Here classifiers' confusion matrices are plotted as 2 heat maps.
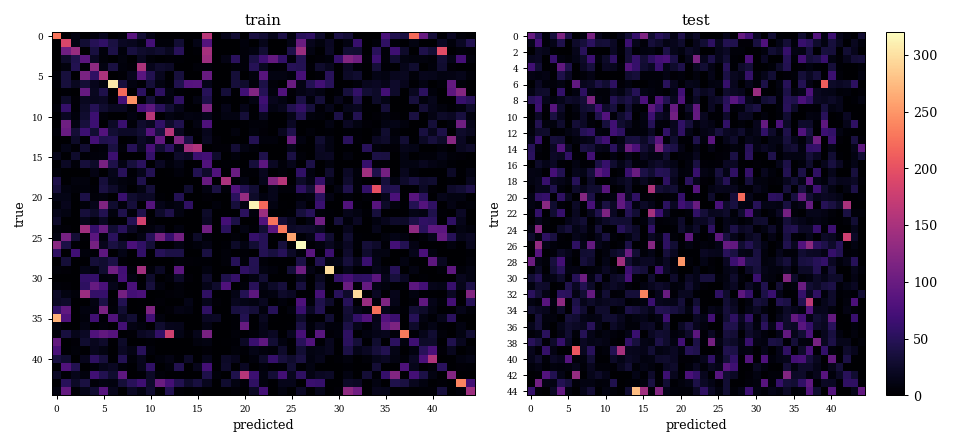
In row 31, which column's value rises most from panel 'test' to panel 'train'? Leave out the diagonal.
4
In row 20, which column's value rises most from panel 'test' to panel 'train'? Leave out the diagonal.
38
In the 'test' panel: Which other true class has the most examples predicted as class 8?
0
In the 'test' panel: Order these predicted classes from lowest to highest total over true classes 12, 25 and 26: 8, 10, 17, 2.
17, 10, 2, 8
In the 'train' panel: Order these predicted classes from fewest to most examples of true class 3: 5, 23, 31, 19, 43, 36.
5, 36, 19, 43, 23, 31
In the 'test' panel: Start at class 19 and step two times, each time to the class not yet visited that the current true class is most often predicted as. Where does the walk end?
10
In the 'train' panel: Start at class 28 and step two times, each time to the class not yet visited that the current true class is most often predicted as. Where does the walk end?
39
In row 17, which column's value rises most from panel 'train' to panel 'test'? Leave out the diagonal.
14
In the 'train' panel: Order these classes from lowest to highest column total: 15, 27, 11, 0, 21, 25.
15, 27, 11, 25, 0, 21
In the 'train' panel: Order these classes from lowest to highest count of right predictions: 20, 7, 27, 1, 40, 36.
27, 36, 20, 40, 1, 7
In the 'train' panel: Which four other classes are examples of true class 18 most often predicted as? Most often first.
24, 23, 16, 28
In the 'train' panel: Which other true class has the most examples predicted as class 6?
29
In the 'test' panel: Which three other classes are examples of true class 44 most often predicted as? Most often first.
14, 15, 17
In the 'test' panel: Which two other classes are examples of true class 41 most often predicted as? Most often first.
26, 27
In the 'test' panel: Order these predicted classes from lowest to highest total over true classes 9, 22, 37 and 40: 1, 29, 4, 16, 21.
21, 4, 1, 29, 16
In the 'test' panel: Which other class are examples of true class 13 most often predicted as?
38
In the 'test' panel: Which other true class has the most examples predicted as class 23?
44
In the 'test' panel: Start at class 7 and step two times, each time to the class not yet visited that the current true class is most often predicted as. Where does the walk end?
34
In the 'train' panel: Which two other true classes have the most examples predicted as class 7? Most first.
32, 42
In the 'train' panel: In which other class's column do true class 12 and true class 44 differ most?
31
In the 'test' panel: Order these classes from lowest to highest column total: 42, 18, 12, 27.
42, 12, 27, 18
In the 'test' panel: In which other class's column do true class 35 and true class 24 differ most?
1
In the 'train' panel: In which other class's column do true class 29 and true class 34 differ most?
9
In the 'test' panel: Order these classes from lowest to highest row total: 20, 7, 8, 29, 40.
29, 7, 40, 20, 8
